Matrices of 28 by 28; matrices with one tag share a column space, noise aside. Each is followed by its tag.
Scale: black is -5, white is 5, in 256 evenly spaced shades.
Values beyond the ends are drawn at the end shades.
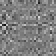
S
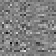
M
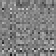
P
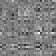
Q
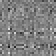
Q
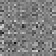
M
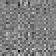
P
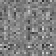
Q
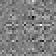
S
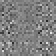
M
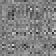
Q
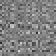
M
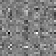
Q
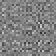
M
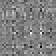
Q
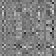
Q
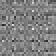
S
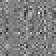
Q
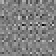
S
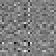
M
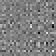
M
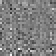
P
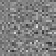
M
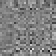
P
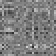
Q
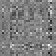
Q
